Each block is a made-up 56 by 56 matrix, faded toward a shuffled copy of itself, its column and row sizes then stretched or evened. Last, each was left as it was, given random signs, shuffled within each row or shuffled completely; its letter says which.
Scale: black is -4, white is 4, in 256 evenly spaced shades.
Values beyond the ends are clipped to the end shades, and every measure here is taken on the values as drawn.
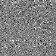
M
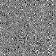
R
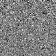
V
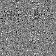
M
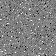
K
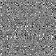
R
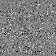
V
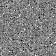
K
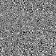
M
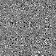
M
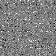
V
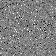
K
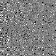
R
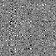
R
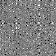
R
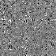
M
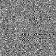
R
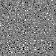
R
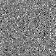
M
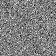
K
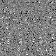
M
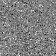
V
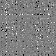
M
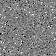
K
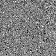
K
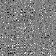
R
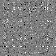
R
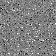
V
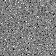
K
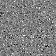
V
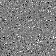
V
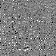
R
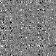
M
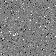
K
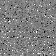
V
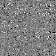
M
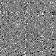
R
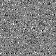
V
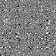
R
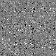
M
